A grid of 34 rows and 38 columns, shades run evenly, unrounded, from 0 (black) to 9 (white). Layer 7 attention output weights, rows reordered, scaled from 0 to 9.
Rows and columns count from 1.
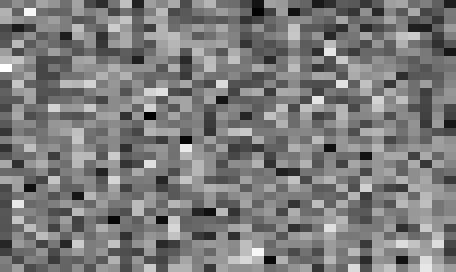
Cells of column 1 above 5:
7
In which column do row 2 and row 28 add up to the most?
3
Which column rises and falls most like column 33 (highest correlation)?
13
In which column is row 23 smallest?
14
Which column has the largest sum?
10
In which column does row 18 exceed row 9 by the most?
27
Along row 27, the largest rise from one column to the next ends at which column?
19
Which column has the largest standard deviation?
36
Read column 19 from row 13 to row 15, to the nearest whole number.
1 4 5
